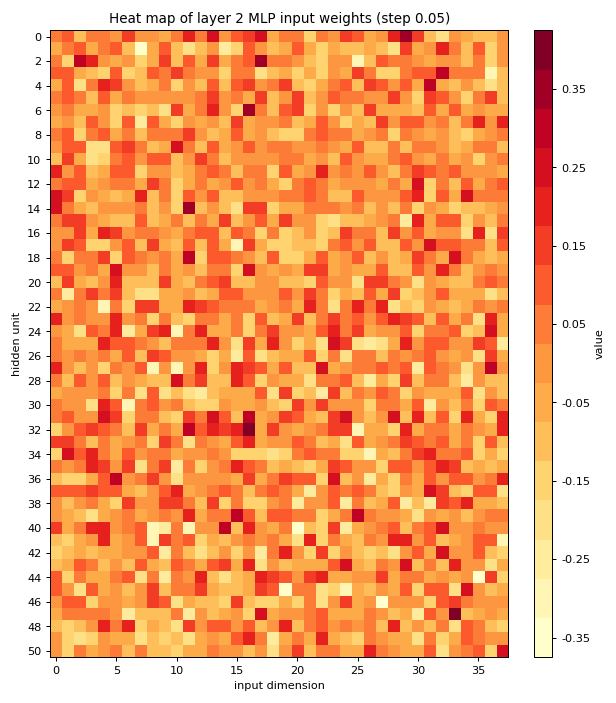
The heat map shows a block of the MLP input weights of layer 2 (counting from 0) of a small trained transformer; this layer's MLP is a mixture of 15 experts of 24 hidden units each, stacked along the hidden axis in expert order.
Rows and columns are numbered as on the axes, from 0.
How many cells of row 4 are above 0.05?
12
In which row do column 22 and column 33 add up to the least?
45
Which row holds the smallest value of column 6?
30
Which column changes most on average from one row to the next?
11
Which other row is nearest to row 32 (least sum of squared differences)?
43
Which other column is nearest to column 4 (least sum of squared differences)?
23
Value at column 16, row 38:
-0.15
